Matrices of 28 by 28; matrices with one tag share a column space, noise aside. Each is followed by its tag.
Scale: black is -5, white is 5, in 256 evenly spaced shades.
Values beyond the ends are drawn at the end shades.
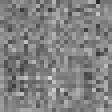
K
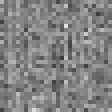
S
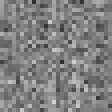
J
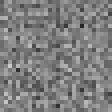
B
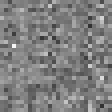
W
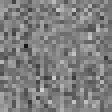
K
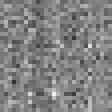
B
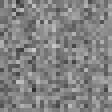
J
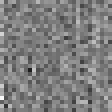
W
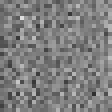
B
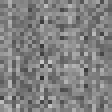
W
